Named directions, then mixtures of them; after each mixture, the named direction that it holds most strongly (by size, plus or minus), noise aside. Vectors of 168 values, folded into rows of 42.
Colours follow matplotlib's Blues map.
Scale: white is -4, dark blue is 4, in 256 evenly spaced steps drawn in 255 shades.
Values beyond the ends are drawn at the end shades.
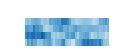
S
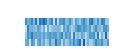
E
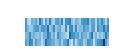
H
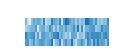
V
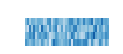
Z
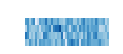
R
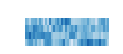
S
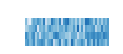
V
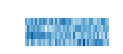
E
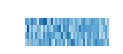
E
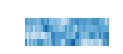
S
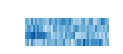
S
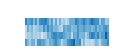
S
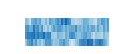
S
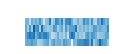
Z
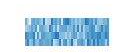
V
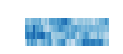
S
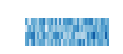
V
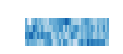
S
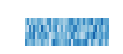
Z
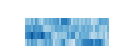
S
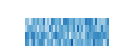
V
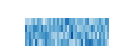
E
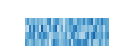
Z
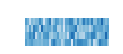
Z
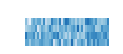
V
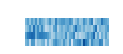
Z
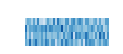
E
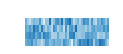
H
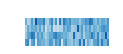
E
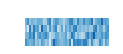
Z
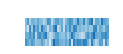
Z
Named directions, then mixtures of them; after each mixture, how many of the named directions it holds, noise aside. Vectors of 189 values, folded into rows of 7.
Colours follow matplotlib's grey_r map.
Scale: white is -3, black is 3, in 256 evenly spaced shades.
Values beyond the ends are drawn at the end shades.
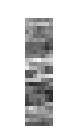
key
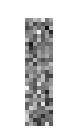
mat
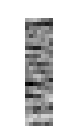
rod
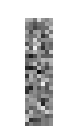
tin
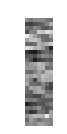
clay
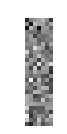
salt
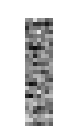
two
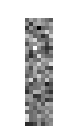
four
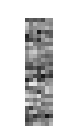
four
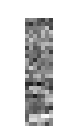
four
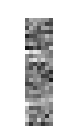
three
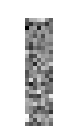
three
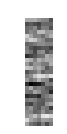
three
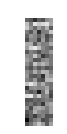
two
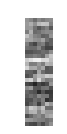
one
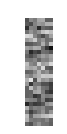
three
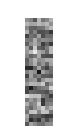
three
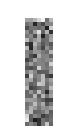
two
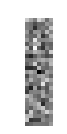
one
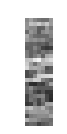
one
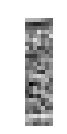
three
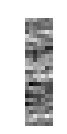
three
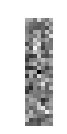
one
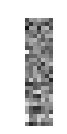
two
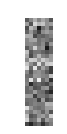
two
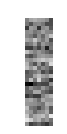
three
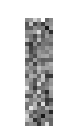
one
